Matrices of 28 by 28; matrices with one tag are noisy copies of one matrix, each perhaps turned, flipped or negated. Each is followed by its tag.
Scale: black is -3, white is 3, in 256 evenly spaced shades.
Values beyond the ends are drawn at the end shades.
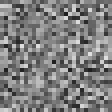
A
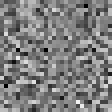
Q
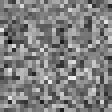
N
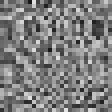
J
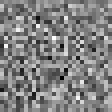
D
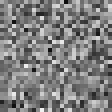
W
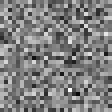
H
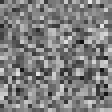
N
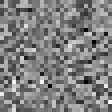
Q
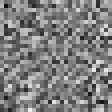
Q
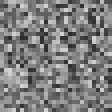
N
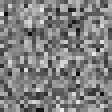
N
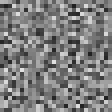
A
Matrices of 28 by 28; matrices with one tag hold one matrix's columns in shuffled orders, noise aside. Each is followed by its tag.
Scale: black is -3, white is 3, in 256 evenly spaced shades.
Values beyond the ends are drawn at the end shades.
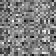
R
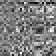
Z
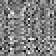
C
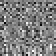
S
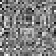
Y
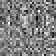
Y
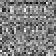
Z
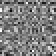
Z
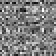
Z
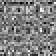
Z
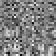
S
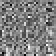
S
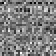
Z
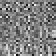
S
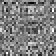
Z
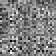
C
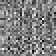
C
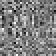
Y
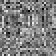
Y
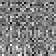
S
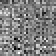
C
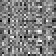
R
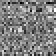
Z
